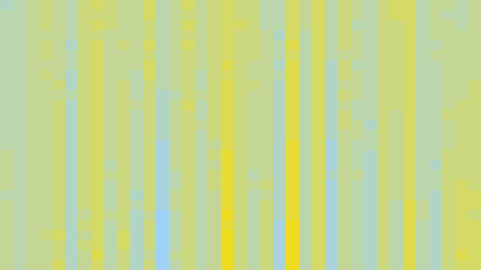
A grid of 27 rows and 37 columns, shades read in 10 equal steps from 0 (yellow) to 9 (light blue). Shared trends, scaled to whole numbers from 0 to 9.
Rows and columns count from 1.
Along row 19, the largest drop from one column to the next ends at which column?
23
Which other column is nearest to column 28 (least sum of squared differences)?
16
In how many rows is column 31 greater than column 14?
2
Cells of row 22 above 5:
14
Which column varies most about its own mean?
13
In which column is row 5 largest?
6
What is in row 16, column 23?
1
